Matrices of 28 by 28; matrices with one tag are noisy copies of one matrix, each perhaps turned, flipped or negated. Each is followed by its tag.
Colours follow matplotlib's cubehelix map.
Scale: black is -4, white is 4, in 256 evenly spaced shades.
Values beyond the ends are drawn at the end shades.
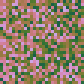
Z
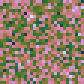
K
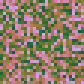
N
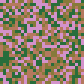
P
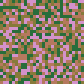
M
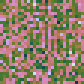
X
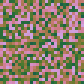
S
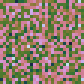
S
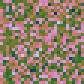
P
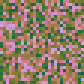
K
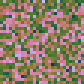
N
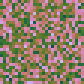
M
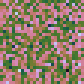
N
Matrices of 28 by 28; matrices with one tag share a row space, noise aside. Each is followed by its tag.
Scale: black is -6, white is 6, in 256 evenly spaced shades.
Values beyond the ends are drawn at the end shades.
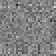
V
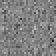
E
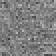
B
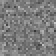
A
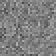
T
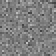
V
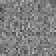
T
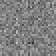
T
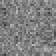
B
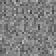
T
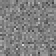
T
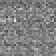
A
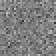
A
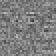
B
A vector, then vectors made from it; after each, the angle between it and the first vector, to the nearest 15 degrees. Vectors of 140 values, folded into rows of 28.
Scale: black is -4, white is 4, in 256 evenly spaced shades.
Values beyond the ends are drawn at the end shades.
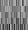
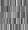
135 degrees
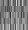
135 degrees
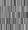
120 degrees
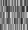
120 degrees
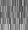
135 degrees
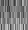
150 degrees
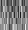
90 degrees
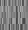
60 degrees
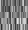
135 degrees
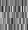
90 degrees
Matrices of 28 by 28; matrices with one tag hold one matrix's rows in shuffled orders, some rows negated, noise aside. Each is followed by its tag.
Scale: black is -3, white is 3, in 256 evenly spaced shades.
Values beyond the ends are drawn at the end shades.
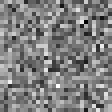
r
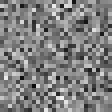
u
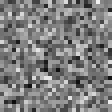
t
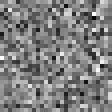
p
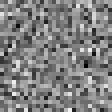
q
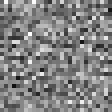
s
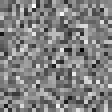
u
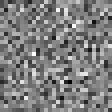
u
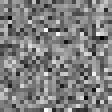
r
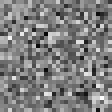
r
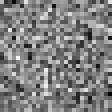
t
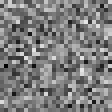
s
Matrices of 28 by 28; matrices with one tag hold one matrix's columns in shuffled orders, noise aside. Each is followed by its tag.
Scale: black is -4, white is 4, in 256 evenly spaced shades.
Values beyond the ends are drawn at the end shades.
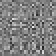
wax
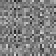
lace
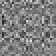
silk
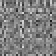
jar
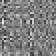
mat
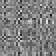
mat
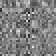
jar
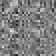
jar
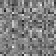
jar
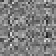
silk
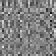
jar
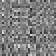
lace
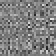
wax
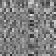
jar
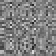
wax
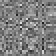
wax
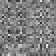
lace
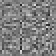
wax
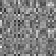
jar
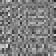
lace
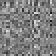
jar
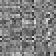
mat
